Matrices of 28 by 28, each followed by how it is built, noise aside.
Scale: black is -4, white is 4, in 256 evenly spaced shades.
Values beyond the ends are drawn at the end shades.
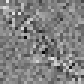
banded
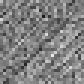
Hankel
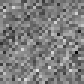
Hankel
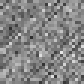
Hankel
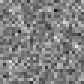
noise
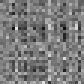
low rank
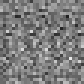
repeating columns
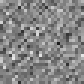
Hankel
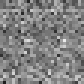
repeating columns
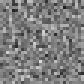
noise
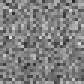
repeating columns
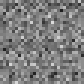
repeating columns
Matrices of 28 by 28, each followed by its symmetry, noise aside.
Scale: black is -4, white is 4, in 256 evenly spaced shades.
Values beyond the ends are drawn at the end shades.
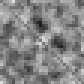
symmetric across the other diagonal.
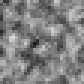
no symmetry.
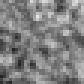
antisymmetric.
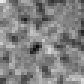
symmetric across the other diagonal.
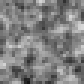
antisymmetric.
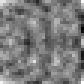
mirrored top to bottom.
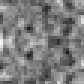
mirrored top to bottom.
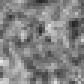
no symmetry.
